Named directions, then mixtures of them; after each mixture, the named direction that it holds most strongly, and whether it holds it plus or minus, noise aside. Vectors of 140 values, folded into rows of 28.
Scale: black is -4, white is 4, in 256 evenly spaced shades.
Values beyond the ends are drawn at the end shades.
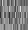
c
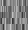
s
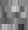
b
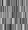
s, minus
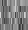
c, minus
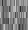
c, minus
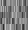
s, plus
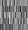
c, minus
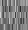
c, minus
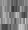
b, minus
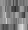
b, minus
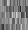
s, plus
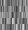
s, minus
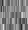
s, minus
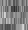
b, minus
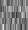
s, minus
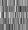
c, minus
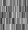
s, plus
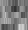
b, minus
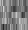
b, minus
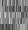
c, minus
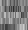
b, minus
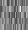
c, plus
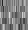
s, minus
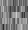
b, minus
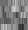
b, plus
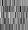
c, minus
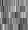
b, plus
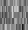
s, plus
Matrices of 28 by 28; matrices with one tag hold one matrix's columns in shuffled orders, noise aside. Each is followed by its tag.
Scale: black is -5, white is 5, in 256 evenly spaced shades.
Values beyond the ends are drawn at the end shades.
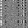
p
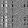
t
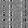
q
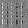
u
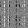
t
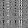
p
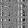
q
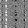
q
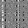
q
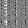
p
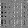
u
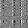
p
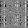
t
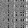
q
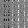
q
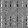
t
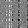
q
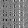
q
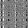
q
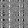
q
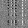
p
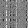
q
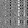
p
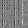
p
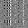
p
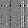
t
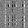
t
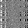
q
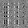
u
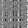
q
